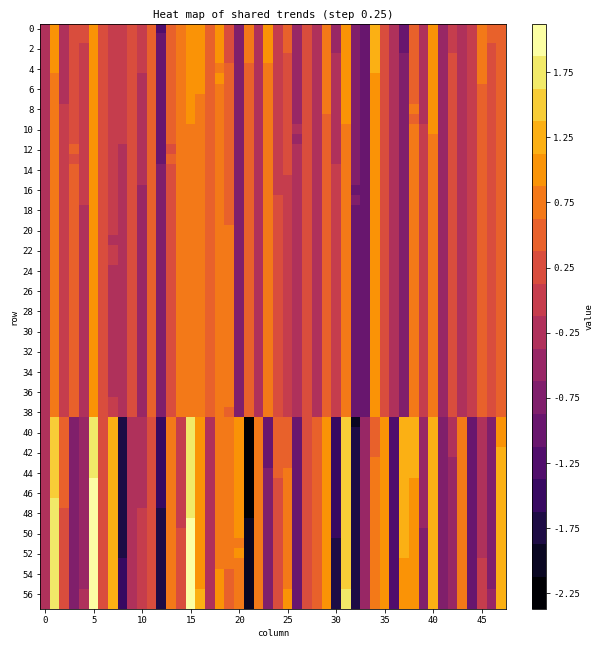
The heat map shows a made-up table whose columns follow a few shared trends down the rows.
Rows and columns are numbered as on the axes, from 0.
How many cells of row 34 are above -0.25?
32
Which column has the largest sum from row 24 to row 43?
5
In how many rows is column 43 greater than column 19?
4
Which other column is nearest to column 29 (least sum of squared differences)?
47
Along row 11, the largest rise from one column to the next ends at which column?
34
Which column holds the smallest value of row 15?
33
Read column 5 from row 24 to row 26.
1 1 1
